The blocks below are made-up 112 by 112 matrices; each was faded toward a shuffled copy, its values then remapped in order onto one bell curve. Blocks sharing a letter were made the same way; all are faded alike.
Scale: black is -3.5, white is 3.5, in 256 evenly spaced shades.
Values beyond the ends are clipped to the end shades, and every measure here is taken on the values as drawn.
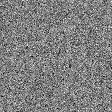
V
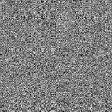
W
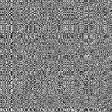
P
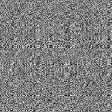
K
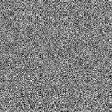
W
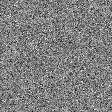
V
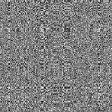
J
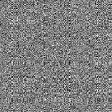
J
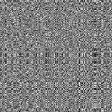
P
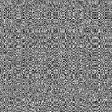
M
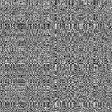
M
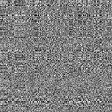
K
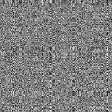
J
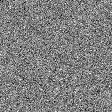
V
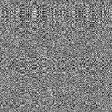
K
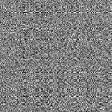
K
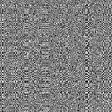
M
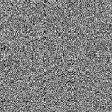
W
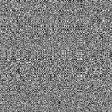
K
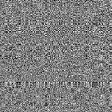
K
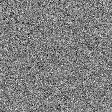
V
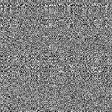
K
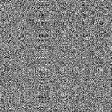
W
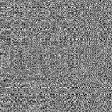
K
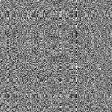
J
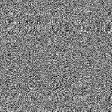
W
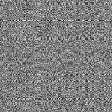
K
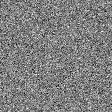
V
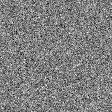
V
